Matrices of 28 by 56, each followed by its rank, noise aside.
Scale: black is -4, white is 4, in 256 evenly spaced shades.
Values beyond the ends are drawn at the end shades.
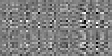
two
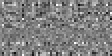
four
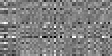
two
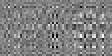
two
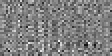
five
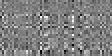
two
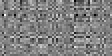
three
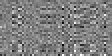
two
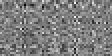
five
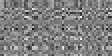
three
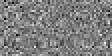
six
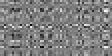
three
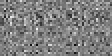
three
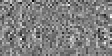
five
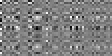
two
